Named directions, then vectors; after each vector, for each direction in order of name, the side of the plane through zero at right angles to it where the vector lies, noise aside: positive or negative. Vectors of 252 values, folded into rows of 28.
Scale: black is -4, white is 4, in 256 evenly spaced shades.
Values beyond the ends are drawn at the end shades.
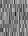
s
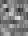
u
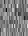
positive, positive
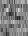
positive, negative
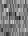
positive, negative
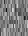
positive, positive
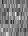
negative, positive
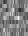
positive, positive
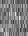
negative, positive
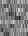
positive, negative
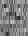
positive, negative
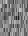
negative, negative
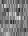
negative, positive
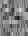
negative, negative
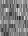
positive, negative
